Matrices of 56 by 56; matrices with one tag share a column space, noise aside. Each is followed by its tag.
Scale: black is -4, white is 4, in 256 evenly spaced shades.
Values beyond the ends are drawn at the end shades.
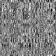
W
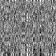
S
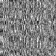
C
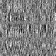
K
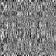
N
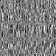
K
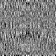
N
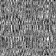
C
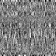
N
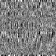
N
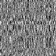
C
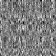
C
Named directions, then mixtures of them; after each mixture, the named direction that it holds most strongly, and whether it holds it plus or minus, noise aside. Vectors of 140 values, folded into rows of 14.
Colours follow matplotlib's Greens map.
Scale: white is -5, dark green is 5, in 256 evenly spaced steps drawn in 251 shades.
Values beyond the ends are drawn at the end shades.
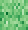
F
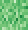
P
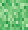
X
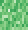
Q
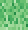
X, minus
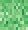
F, minus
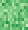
X, plus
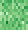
F, minus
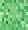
F, minus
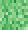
P, minus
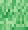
Q, minus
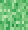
Q, plus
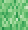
P, minus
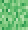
P, minus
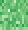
Q, plus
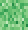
X, minus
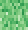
F, minus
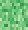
X, minus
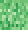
Q, plus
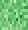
P, plus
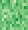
P, plus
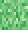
P, minus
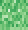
Q, plus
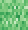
F, plus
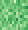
P, plus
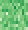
F, minus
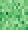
F, plus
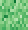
Q, minus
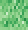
F, minus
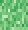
Q, plus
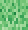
P, plus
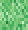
F, minus
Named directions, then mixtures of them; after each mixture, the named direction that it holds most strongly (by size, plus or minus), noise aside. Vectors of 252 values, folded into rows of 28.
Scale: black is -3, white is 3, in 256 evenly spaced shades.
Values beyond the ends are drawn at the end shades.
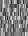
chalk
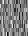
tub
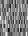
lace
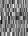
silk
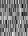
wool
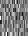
silk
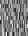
tub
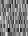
lace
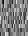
lace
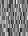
lace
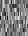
chalk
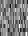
lace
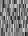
chalk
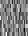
tub
